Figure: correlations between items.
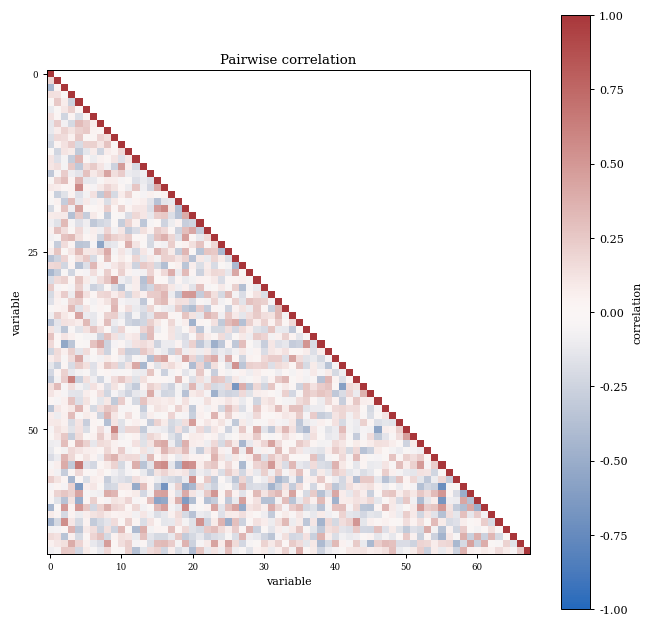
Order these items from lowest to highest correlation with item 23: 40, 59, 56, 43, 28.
56, 28, 43, 40, 59
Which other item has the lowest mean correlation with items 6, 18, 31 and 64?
21
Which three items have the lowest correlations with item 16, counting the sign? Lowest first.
58, 60, 27
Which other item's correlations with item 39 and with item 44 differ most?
26
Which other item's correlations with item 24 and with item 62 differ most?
7
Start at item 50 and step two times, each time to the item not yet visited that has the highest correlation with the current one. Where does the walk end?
29
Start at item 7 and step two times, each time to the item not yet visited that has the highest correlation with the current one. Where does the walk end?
36
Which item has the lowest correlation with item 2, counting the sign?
38
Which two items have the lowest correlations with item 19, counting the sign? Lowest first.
60, 58
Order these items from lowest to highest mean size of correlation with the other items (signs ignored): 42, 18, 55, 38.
42, 18, 38, 55
